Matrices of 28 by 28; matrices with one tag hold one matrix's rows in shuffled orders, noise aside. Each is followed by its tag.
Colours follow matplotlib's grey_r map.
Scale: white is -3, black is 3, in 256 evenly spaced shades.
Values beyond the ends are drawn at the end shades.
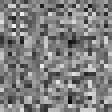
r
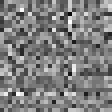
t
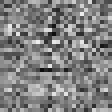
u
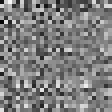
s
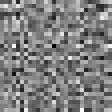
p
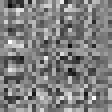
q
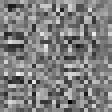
q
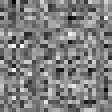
r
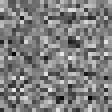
r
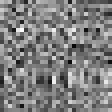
t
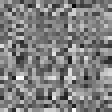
t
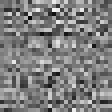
u
